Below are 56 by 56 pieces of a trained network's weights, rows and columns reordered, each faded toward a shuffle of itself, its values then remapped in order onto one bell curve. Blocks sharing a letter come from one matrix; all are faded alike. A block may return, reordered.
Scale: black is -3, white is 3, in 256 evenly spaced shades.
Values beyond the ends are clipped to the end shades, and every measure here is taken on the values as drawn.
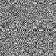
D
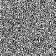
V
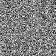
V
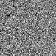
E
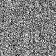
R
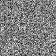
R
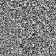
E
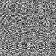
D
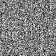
R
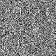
V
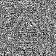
V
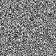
V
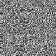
D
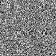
V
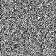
R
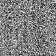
R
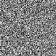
V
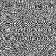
D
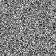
V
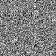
V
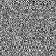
D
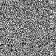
E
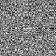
D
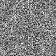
V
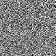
E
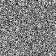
R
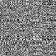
D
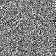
E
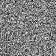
R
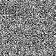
V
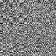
D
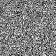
V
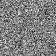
V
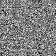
V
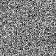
R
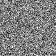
R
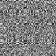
D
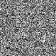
V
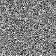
R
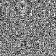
E
